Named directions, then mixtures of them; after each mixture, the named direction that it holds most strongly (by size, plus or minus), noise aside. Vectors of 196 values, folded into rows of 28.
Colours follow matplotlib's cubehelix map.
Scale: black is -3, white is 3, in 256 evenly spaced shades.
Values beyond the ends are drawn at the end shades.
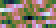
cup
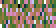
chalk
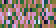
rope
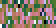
chalk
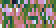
chalk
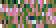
chalk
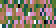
chalk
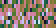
rope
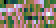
cup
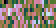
rope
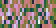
rope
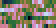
cup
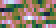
cup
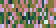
rope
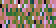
chalk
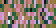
rope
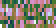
chalk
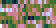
cup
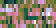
cup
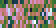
rope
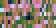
cup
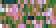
cup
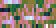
cup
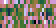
rope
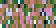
chalk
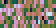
rope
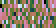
chalk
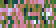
rope
